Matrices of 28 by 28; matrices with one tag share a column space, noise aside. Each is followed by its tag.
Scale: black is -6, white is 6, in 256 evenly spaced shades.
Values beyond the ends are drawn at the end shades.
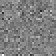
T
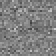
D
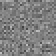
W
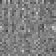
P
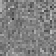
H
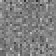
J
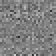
T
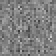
P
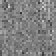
H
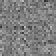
W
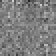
J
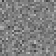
W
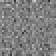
J
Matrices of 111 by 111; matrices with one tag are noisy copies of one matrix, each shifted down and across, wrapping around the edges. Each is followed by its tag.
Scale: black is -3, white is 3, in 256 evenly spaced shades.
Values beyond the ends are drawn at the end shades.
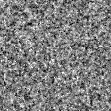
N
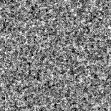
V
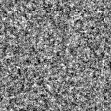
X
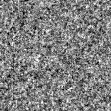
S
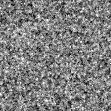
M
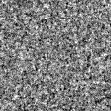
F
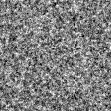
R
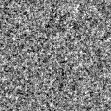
S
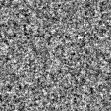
X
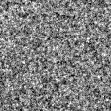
M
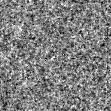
S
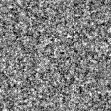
X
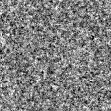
R
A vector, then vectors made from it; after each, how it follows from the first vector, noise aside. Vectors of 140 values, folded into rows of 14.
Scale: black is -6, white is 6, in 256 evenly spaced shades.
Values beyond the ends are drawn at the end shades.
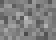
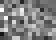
wrapped around, negated, scaled up.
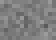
negated, shrunk.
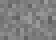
reversed, shrunk.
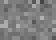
wrapped around, negated, partly zeroed.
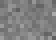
wrapped around, negated, shrunk.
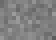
wrapped around, negated, shrunk.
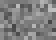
wrapped around.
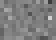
wrapped around, negated, partly zeroed.
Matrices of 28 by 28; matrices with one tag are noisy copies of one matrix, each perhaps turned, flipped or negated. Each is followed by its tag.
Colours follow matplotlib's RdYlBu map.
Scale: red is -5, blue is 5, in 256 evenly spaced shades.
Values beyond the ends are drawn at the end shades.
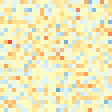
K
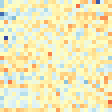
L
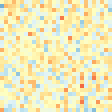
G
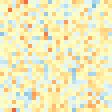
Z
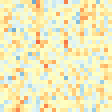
Z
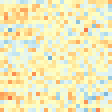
L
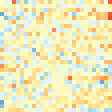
L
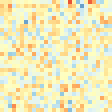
K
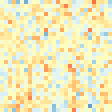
Z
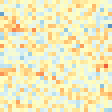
Z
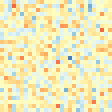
K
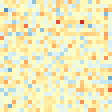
K
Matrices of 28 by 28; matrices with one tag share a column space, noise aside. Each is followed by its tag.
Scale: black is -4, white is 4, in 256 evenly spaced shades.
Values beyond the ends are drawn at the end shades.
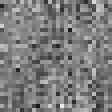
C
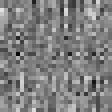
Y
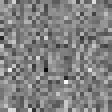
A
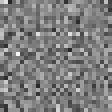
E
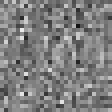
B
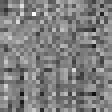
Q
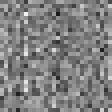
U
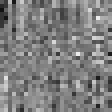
Y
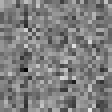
A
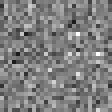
E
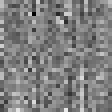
Q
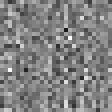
A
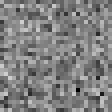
U
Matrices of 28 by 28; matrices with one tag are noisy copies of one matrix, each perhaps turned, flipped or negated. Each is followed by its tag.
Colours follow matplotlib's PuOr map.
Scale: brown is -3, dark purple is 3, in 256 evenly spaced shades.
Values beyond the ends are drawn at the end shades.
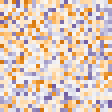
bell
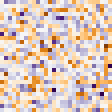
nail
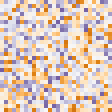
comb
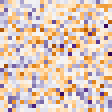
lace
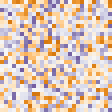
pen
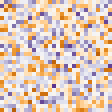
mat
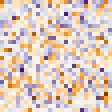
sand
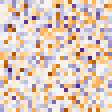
sand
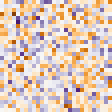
sand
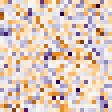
mat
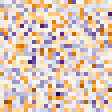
mat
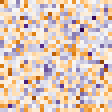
lace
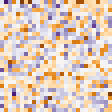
sand
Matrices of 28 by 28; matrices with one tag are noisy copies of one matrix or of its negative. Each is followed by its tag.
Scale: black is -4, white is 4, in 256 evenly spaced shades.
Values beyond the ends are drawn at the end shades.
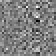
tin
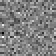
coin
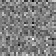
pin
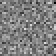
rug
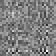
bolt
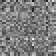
pin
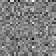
pin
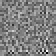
bolt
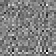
bolt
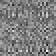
bolt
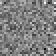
rug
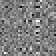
tin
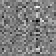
tin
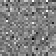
pin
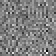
bolt
